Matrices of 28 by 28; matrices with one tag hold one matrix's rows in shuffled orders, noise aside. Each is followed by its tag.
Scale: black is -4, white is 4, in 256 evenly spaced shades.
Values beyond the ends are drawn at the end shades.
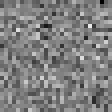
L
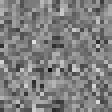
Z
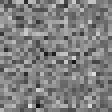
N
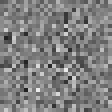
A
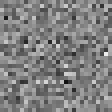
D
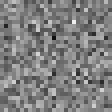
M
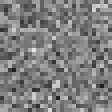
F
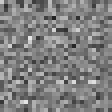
N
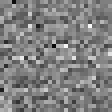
N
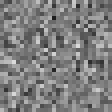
M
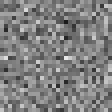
D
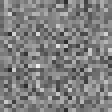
A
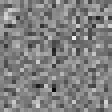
M
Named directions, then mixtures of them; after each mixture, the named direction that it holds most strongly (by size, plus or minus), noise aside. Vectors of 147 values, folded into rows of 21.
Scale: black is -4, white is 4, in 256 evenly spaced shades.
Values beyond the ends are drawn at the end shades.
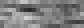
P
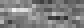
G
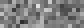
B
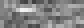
P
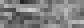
P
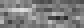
G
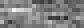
G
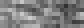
P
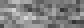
P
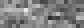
G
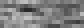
P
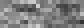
P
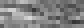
P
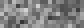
B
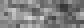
P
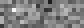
B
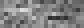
G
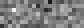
B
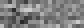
P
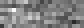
P
